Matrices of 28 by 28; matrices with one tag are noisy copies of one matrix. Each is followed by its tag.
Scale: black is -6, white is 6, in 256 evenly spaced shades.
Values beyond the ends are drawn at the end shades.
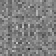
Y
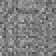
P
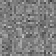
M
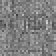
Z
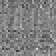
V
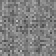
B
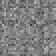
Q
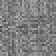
B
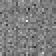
P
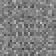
Y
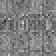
Z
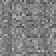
M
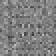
Y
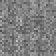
B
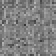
Q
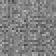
B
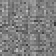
B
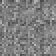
Q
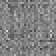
V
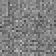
B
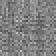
B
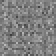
Y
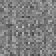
Y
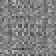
Y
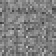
P
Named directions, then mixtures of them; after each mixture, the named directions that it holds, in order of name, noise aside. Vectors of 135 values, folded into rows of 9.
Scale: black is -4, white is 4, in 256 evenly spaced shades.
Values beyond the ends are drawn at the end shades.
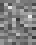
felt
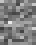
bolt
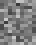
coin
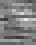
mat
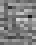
felt, mat.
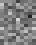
coin, felt.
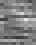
mat.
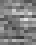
bolt, mat.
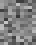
coin.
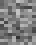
coin, mat.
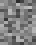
coin.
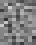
coin, felt.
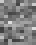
bolt.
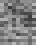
felt, mat.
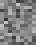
coin.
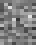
felt.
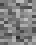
coin, mat.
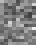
bolt, felt.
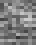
felt, mat.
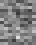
coin, mat.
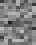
bolt.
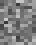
coin.
